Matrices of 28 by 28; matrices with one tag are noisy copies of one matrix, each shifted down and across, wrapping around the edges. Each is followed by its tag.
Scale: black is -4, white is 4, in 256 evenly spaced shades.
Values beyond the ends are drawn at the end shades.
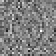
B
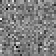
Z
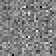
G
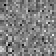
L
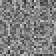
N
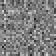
Z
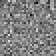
Z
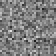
N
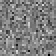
Z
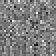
Z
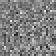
Z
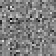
N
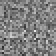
N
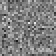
Z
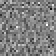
B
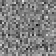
L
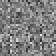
N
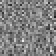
B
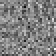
Z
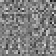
B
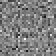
Z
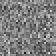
L
